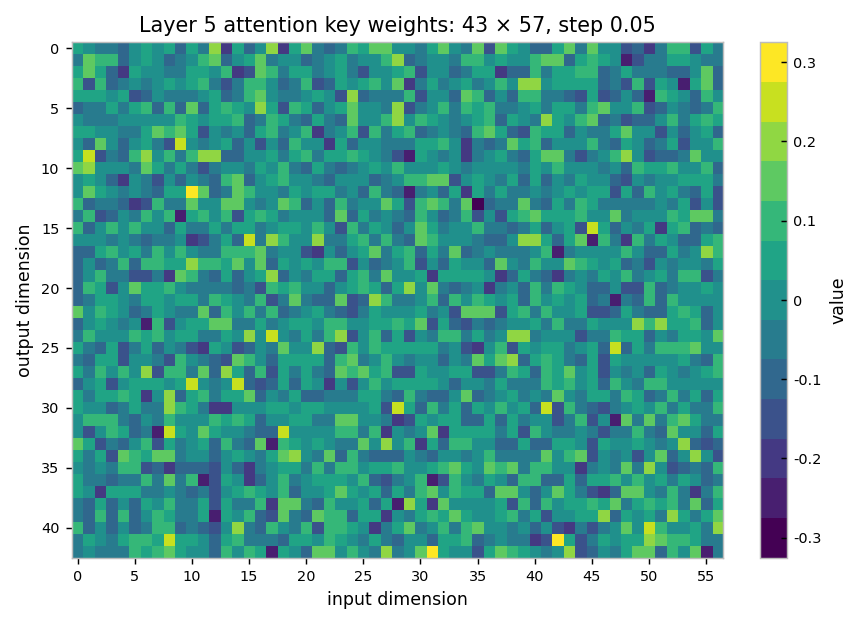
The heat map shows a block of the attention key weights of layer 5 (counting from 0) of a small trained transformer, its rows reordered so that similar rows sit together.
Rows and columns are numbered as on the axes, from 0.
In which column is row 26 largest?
38
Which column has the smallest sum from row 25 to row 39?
12
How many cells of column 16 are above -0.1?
34
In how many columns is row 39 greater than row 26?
25
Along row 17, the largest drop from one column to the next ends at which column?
42
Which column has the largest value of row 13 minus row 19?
31
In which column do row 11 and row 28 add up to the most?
14
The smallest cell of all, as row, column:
13, 35
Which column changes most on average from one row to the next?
29
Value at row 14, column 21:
0
